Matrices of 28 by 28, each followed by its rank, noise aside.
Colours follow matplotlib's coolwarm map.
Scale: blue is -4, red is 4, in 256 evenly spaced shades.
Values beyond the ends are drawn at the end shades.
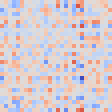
four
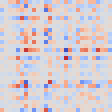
three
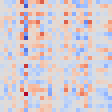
three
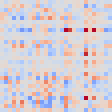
three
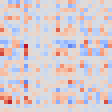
three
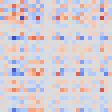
two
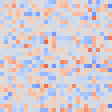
six
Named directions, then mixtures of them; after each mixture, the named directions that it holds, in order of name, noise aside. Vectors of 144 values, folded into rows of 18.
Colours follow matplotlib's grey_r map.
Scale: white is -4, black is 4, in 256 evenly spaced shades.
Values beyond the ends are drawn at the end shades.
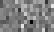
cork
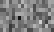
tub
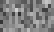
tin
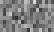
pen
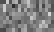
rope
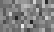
cork, pen.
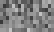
rope, tin, tub.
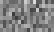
pen.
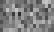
tin.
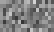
pen.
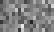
cork, tin.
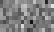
cork, pen.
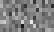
cork, pen, tin.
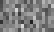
cork, tin.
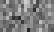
pen, rope, tub.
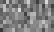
cork, rope, tin.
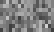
rope, tub.
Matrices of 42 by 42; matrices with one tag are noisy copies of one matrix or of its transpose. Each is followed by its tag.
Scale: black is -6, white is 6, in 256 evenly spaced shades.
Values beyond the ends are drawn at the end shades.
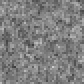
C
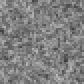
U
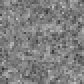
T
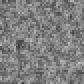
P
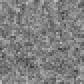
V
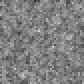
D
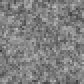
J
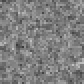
P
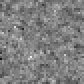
J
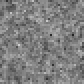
J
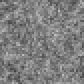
J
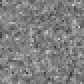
D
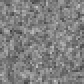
D
